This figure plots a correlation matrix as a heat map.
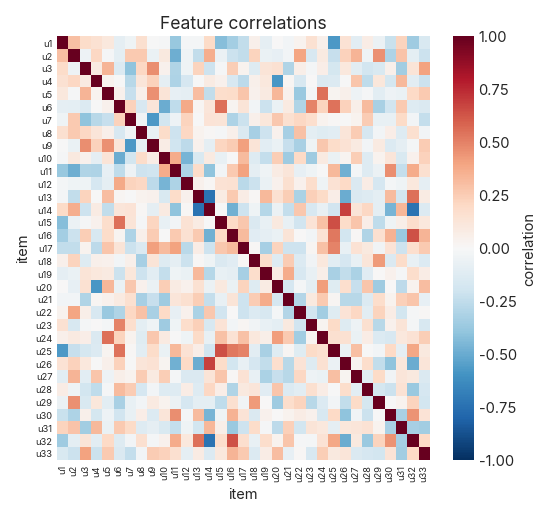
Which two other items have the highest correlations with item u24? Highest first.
u5, u20
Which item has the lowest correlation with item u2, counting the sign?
u11
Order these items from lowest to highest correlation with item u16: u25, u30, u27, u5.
u27, u5, u30, u25
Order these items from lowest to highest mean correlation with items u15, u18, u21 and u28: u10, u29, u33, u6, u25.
u10, u33, u29, u25, u6
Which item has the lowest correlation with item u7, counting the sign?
u9
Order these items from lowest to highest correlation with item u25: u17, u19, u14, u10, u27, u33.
u19, u14, u10, u33, u27, u17
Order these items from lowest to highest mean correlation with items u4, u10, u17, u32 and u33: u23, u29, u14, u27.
u14, u23, u29, u27
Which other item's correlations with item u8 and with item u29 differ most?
u18
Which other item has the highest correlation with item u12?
u6
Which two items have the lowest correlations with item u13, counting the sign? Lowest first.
u14, u26
